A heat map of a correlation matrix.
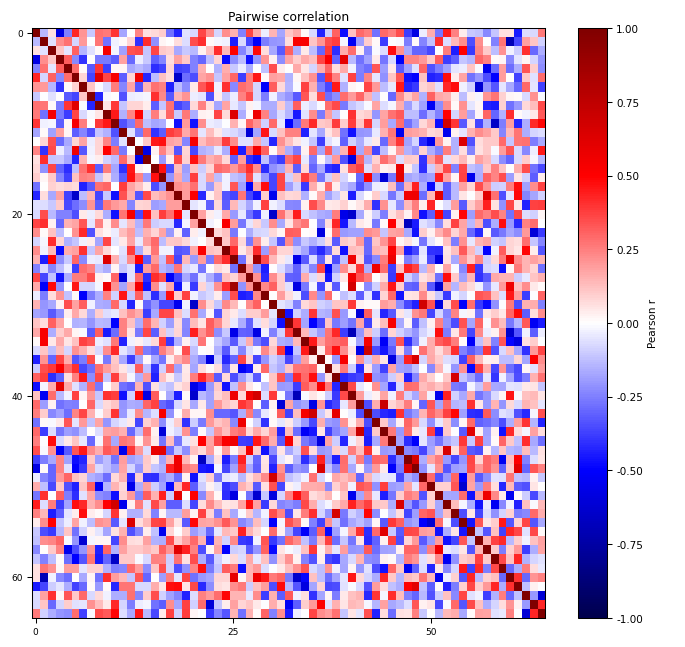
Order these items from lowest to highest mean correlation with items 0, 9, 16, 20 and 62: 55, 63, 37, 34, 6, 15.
55, 63, 37, 34, 6, 15
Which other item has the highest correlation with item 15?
46
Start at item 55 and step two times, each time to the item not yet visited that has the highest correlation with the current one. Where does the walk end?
41
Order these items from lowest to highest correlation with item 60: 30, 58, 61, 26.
26, 58, 30, 61
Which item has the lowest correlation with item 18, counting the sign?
5
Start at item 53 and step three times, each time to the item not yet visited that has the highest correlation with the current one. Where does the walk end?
35
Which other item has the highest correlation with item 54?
12
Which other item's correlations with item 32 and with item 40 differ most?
33
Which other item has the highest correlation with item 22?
6
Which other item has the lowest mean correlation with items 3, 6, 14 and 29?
27
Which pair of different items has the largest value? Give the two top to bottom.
25, 28
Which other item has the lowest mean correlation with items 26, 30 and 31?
56
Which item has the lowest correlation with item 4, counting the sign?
57
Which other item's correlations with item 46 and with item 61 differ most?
52
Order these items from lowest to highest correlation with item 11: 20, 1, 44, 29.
1, 44, 20, 29
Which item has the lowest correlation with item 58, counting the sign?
10
